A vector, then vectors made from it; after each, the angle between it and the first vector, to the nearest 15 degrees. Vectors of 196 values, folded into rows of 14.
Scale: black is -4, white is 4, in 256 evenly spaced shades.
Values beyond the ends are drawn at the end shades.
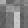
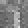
30 degrees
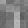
15 degrees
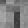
165 degrees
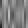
90 degrees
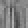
120 degrees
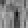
150 degrees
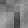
150 degrees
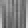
90 degrees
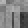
60 degrees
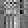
60 degrees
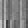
105 degrees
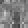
135 degrees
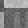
90 degrees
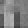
120 degrees
